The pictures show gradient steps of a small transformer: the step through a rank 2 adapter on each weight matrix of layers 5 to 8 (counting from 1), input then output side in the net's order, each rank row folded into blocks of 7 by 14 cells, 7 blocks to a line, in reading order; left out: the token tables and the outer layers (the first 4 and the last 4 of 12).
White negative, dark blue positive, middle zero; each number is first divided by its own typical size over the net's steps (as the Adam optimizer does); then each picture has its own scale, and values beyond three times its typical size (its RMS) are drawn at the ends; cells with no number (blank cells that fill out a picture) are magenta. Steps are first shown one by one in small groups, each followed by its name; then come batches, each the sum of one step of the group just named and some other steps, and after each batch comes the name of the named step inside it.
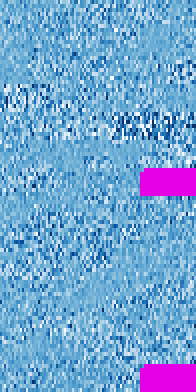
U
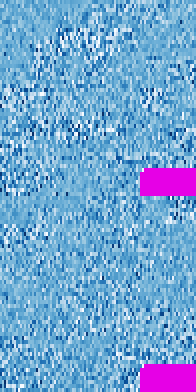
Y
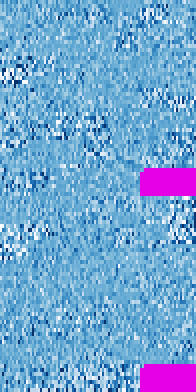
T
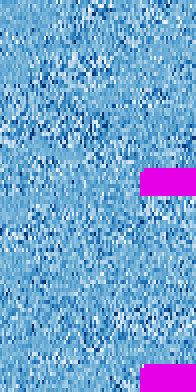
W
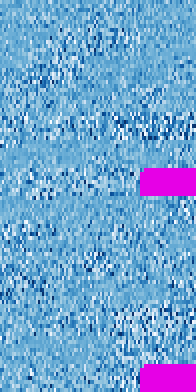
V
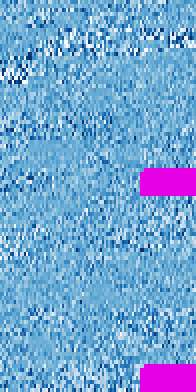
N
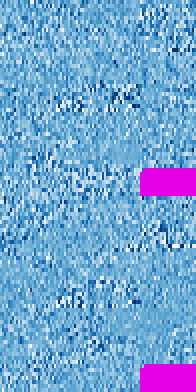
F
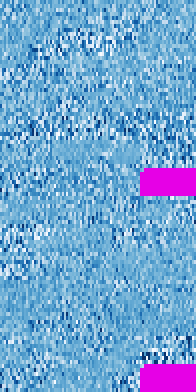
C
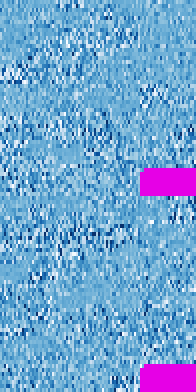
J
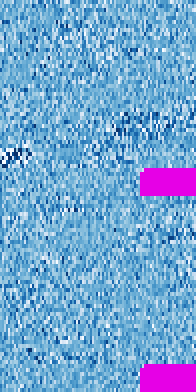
Y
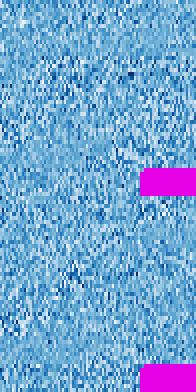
Y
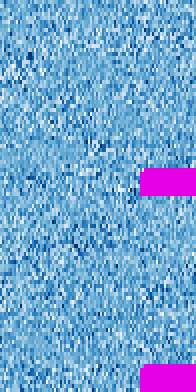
N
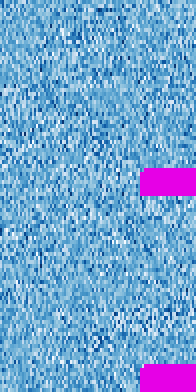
W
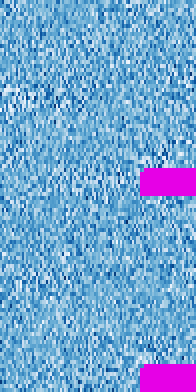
U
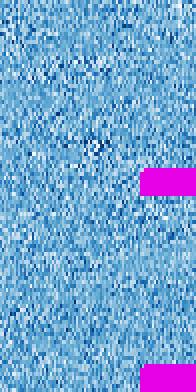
W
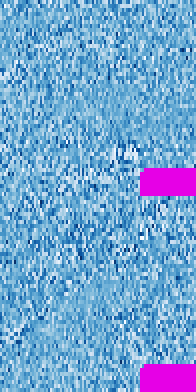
J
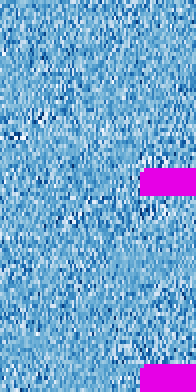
C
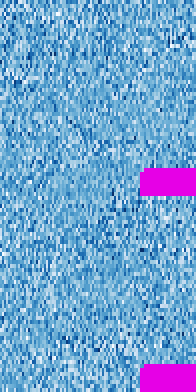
N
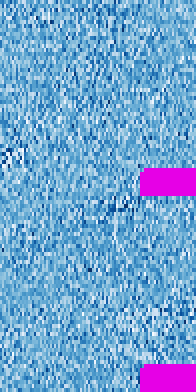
V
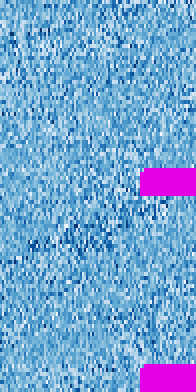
J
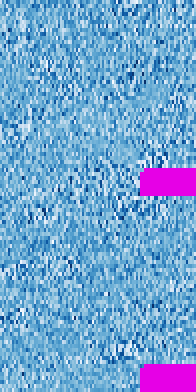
F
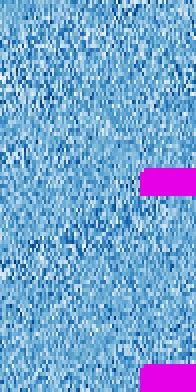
C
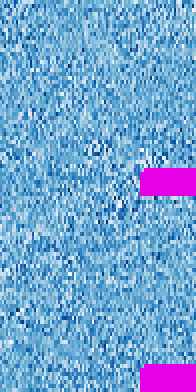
C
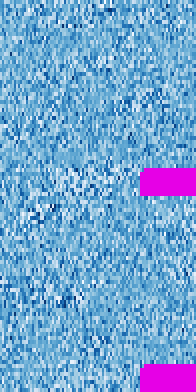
W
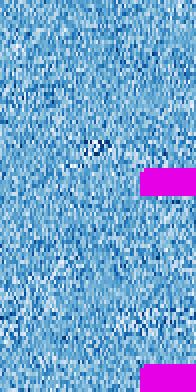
T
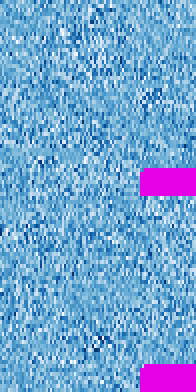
W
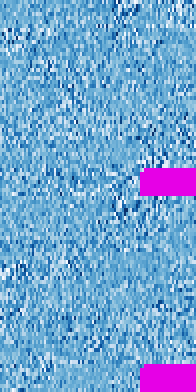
C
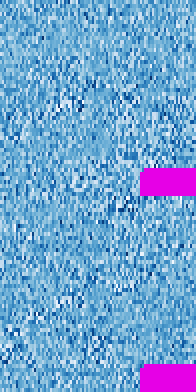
F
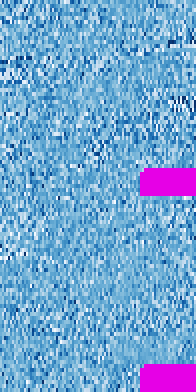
T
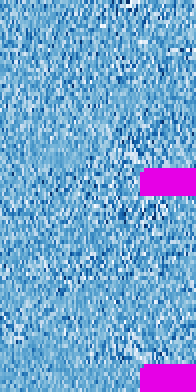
U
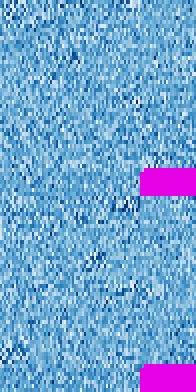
U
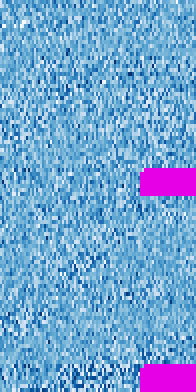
Y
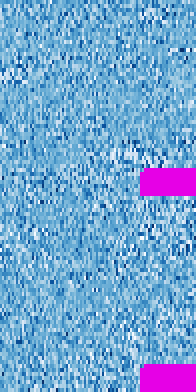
T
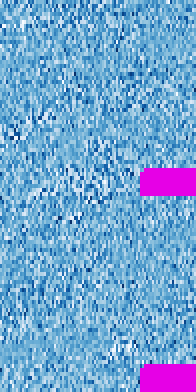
V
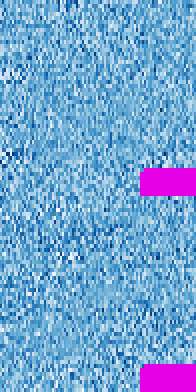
J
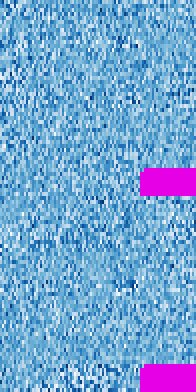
T
